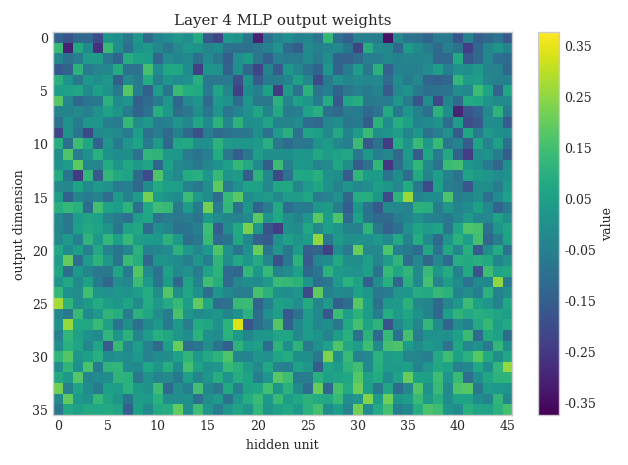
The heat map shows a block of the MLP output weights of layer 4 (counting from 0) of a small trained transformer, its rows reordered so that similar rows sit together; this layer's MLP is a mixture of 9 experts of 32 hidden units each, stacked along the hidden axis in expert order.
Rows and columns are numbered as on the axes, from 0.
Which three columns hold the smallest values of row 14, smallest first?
37, 41, 8
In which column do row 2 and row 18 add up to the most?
19
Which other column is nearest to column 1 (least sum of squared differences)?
4
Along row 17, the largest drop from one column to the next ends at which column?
29
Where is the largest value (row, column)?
27, 18
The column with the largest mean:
30
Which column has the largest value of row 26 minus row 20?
42
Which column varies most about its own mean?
33
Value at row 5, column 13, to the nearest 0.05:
0.1
